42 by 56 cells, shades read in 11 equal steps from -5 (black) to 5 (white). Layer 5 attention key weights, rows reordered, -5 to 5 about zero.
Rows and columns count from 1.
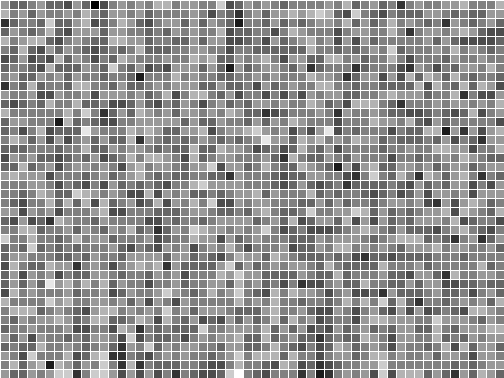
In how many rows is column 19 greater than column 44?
23
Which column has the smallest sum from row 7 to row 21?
32
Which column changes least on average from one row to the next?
28
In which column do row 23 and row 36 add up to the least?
25
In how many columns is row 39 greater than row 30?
21
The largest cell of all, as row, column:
42, 27
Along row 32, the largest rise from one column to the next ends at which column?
6
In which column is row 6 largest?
44
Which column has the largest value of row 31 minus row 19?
38
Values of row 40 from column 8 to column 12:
2 -2 -1 2 3
